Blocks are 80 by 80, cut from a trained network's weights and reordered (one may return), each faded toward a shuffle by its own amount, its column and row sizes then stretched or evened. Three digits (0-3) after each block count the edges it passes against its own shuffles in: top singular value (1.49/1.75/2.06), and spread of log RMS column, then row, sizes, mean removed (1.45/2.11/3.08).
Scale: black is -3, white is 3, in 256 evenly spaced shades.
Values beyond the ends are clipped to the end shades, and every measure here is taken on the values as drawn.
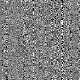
2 3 0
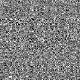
2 1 2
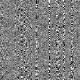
2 3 0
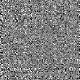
2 2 2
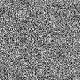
2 0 0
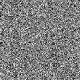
2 0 1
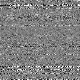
2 0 3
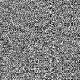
2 1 0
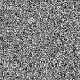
2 1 0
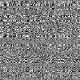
3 0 3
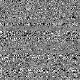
1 1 3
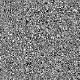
0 2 1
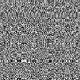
3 1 2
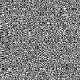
2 1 2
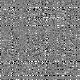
1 2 3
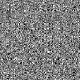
2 1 2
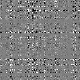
2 3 3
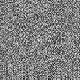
3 1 0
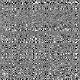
3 3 3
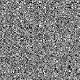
1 1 1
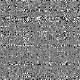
1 2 3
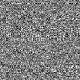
2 0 2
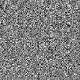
2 1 2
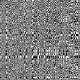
3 3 2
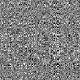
3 2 2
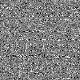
0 0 2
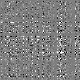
1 3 3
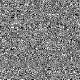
1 0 2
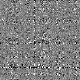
1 2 2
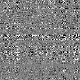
1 2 3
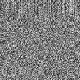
3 1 0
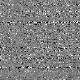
0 1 3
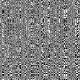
3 3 1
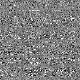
0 1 3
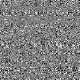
2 2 3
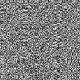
3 1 1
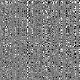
3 3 2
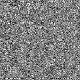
1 1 1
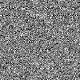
1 0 2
